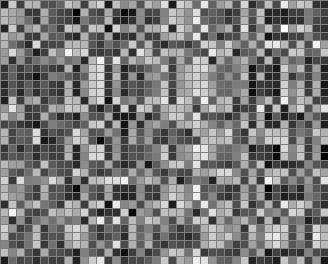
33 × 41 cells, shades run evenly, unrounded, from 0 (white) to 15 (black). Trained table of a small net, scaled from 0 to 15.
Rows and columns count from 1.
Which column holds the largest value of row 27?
17
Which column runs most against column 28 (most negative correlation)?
25
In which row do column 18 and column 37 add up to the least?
7
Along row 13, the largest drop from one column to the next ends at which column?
15
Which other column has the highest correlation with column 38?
9
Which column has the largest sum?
16
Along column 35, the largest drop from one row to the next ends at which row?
6
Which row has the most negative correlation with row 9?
23
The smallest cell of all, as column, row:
36, 4
